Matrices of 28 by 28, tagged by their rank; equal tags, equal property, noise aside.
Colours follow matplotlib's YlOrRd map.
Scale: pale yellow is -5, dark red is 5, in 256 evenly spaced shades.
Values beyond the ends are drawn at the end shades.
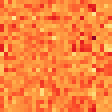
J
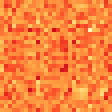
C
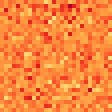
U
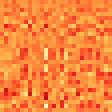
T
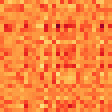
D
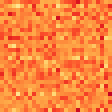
C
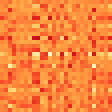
T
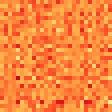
C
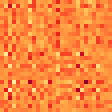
T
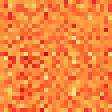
J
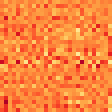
C
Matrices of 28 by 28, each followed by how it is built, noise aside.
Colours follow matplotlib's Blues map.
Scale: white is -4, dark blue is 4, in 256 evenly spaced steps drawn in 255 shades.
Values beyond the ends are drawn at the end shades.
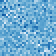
block diagonal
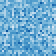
blocks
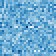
uneven rows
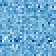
uneven rows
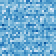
blocks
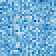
blocks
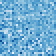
lower triangular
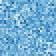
block diagonal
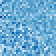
lower triangular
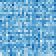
blocks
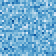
repeating rows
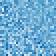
lower triangular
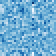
low rank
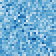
block diagonal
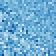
lower triangular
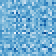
low rank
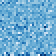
uneven rows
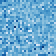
lower triangular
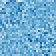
block diagonal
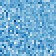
lower triangular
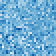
lower triangular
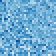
lower triangular
